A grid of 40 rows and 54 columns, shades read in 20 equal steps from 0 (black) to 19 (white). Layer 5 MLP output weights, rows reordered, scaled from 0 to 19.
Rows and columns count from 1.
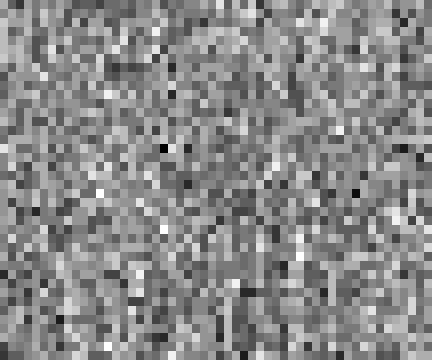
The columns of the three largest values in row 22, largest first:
13, 52, 10
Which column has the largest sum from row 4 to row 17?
35
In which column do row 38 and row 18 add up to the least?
20
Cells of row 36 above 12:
8
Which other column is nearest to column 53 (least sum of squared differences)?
44
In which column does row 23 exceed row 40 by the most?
18
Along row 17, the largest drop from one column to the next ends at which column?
24
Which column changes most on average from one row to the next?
54
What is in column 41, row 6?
13
